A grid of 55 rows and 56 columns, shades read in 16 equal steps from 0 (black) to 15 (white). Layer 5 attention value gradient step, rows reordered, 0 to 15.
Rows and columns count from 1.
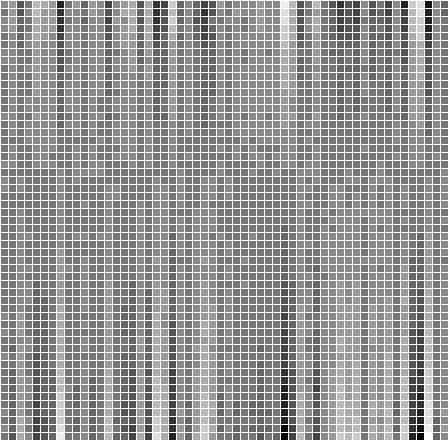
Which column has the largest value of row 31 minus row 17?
54
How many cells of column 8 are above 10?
9
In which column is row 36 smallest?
36
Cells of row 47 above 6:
42
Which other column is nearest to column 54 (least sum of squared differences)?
8
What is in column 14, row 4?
5
